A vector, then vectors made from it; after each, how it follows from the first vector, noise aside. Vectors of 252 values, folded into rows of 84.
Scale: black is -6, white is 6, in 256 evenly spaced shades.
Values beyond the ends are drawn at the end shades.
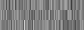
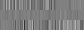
negated, partly zeroed.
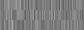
reversed, negated, shrunk.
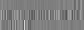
partly zeroed.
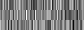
wrapped around, scaled up.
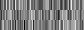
negated, scaled up.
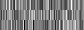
negated, scaled up.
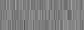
negated, shrunk.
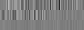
reversed, negated, partly zeroed.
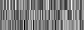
negated, scaled up.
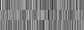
wrapped around.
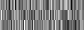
scaled up.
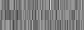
wrapped around.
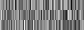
scaled up.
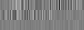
reversed, negated, partly zeroed.
